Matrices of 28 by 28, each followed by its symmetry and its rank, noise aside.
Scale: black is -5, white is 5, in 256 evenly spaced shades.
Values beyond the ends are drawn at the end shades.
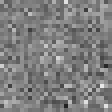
symmetric, rank six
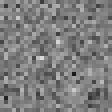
symmetric, rank six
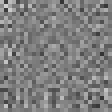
no symmetry, rank five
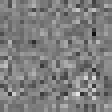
no symmetry, rank four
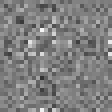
symmetric, rank four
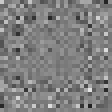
symmetric, rank four
